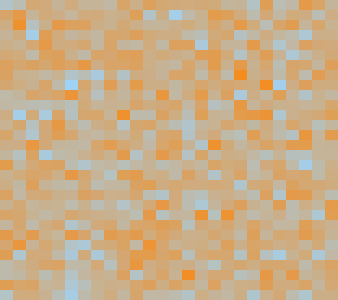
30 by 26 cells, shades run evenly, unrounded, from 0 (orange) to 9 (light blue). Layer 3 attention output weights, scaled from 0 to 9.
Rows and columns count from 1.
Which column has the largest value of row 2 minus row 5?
14
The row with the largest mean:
30
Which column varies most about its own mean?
6
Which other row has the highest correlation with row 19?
26
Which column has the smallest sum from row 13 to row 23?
18
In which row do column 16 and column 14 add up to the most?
2
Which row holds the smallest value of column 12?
25
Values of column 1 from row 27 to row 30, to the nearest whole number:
6 6 2 7
